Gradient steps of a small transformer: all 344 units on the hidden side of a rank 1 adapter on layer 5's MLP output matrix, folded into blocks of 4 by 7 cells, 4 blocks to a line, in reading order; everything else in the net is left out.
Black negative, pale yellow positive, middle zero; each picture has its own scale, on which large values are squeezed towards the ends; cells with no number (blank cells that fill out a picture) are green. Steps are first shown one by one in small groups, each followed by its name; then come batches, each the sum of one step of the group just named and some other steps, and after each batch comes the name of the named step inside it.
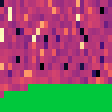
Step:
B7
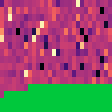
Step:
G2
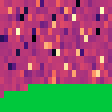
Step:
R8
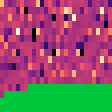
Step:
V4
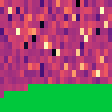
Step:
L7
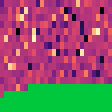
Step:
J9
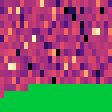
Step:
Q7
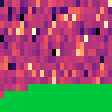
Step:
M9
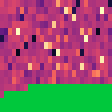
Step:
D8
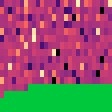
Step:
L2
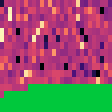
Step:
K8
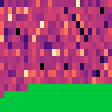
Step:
G2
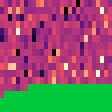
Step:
Q7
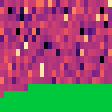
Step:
M9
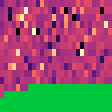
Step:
J9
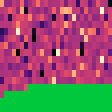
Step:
V4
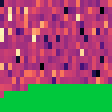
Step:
B7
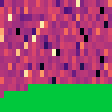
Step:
G2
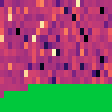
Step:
G2
